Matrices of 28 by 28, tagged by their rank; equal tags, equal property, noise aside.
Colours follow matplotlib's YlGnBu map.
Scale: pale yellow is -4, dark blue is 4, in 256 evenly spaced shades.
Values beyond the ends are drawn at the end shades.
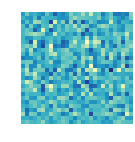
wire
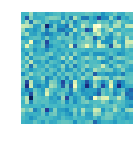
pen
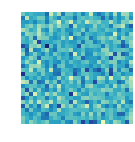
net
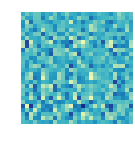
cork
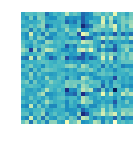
pen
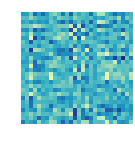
wire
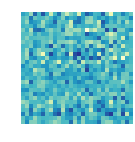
wire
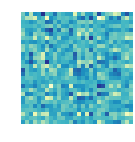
cork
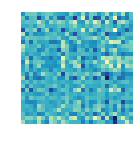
cork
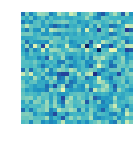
cork
